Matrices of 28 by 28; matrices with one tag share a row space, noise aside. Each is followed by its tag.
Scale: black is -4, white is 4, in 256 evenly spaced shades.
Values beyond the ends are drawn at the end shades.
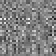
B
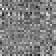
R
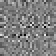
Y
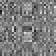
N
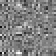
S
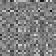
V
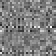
R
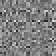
B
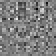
V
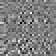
Y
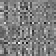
Y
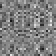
V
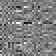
S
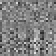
V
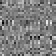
R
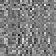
Y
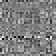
R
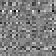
B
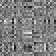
N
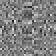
N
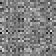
R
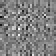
Y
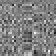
N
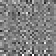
Y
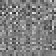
B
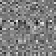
V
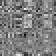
S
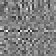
Y
